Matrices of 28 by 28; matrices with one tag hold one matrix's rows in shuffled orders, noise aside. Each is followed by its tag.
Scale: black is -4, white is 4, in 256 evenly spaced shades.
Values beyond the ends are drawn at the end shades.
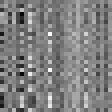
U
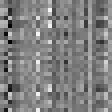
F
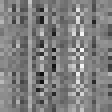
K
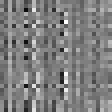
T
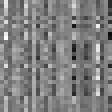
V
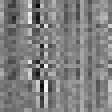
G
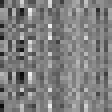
U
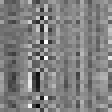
G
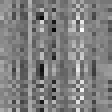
K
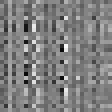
T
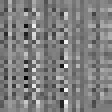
T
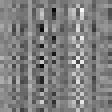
K
